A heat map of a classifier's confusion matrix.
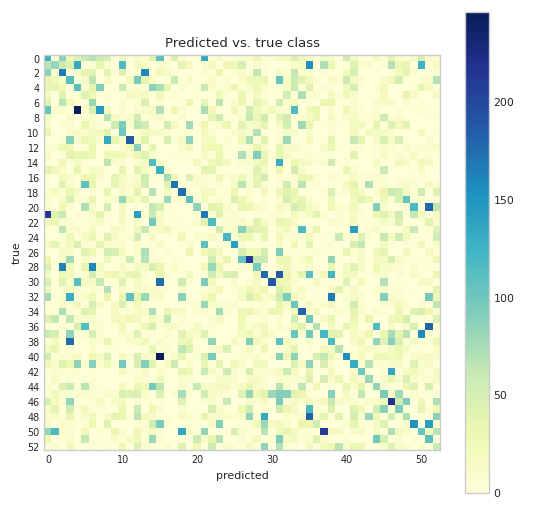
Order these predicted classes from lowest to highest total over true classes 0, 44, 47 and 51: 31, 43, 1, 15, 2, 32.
43, 1, 32, 2, 15, 31
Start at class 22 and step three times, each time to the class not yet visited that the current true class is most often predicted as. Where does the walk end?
8
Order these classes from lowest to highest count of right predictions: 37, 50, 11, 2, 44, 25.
44, 50, 37, 25, 2, 11
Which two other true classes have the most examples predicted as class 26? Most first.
27, 23
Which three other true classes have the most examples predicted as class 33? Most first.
7, 37, 40
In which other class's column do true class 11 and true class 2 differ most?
13
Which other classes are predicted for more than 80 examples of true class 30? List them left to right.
4, 15, 21
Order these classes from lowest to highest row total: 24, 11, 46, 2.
24, 2, 46, 11
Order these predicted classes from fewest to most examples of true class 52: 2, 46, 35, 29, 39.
2, 35, 46, 39, 29
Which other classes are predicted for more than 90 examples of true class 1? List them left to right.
4, 10, 35, 50
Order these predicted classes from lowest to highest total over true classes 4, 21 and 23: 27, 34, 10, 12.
27, 10, 34, 12
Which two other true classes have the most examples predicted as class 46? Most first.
42, 38
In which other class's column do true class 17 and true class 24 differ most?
5
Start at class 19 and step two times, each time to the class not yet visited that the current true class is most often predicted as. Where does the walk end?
35
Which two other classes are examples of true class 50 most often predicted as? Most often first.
37, 18
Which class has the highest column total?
31
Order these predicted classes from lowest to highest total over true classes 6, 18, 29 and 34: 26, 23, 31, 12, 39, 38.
39, 26, 12, 23, 38, 31
